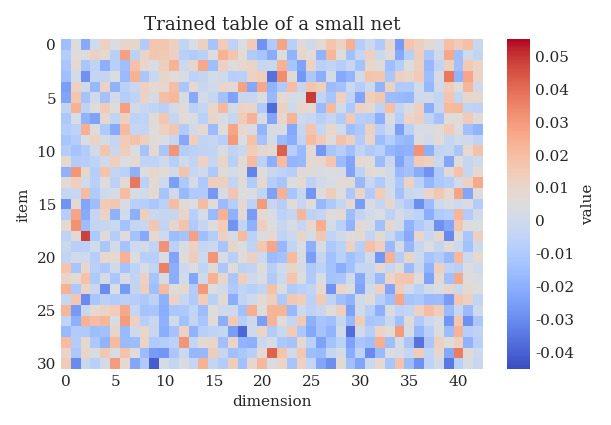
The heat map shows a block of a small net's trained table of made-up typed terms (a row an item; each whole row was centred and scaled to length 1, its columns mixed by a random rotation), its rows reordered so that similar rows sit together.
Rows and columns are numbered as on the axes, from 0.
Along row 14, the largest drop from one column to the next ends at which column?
41
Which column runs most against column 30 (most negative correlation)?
14
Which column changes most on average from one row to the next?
2
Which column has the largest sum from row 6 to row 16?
6
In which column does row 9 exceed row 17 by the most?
17
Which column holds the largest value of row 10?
22
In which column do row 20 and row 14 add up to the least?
25
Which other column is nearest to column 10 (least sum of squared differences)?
31
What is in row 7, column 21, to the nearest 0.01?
-0.02
